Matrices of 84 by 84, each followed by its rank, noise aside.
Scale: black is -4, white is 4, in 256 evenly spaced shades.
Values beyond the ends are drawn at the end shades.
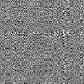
seven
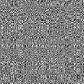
seven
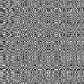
three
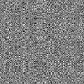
seven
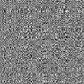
six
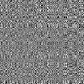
four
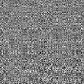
seven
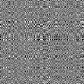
four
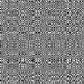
three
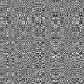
four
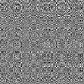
five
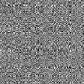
six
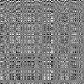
three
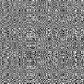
four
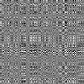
three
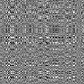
three
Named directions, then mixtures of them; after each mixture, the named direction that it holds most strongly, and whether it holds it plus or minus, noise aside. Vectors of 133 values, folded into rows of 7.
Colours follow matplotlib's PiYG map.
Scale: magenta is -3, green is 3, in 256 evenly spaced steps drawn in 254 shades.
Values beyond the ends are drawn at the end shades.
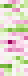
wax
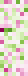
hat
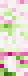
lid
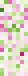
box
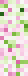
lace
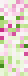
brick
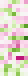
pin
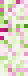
brick, plus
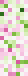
lace, plus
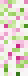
pin, plus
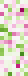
lace, minus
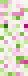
lace, minus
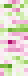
wax, plus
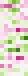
wax, minus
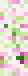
pin, minus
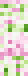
wax, plus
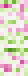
wax, minus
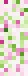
hat, plus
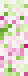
brick, minus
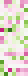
hat, plus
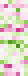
wax, minus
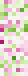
hat, plus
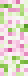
wax, plus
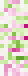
pin, minus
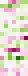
pin, minus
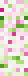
brick, plus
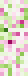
box, minus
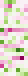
hat, minus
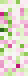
lace, minus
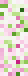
lace, plus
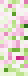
pin, plus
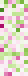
box, plus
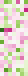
hat, minus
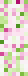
hat, minus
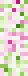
wax, plus
